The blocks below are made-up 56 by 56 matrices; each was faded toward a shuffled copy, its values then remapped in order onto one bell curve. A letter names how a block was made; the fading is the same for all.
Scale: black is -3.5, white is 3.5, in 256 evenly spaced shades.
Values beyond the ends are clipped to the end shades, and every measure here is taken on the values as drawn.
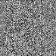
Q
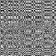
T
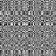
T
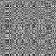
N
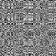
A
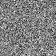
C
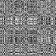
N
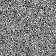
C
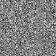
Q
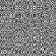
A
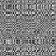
N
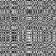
T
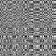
T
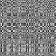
N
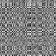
T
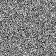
C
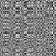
N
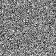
C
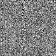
Q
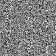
Q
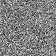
C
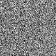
Q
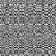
N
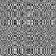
T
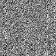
Q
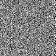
Q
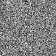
Q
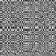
T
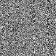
Q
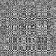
N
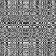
T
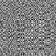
A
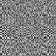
A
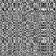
N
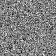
C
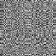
A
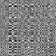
N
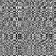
N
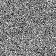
C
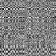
N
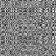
A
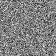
C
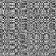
N
